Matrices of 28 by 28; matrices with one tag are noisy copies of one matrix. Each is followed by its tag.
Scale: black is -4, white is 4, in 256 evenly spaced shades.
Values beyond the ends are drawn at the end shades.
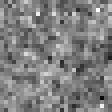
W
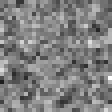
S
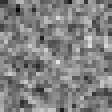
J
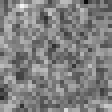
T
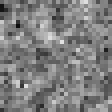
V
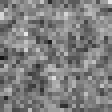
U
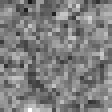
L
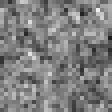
W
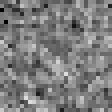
J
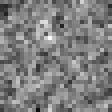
V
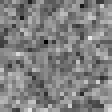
L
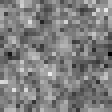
W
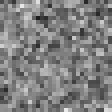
T
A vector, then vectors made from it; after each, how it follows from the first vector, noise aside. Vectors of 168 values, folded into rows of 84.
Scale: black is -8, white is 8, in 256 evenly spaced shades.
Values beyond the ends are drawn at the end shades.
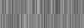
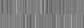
wrapped around, negated, partly zeroed.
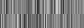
negated, scaled up.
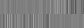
wrapped around, negated, partly zeroed.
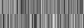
wrapped around, negated, scaled up.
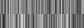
wrapped around, negated, scaled up.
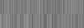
reversed, negated, shrunk.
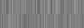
negated, shrunk.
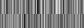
negated, scaled up.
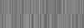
reversed, negated, shrunk.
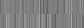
reversed, negated, partly zeroed.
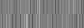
reversed, negated, partly zeroed.
